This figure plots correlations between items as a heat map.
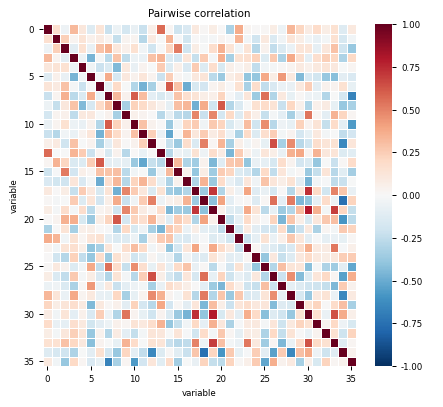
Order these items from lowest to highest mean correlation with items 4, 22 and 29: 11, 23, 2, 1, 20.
11, 20, 23, 2, 1
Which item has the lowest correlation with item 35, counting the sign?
7
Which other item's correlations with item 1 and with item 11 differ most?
14
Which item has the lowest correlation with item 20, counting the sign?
34
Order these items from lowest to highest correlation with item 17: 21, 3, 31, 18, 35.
18, 3, 35, 21, 31
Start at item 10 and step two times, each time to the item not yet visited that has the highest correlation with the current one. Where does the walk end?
25
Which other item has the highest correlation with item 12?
26
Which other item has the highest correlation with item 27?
5
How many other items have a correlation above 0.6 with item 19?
3
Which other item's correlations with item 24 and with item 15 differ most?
2
